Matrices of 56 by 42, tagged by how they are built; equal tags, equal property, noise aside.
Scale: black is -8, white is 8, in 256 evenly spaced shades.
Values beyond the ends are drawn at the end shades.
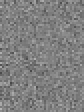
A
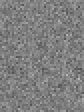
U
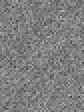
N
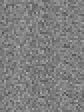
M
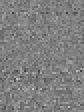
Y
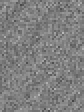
N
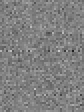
Y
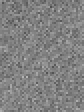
N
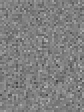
A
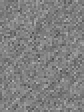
N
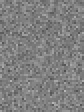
U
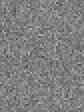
M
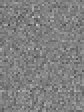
Y
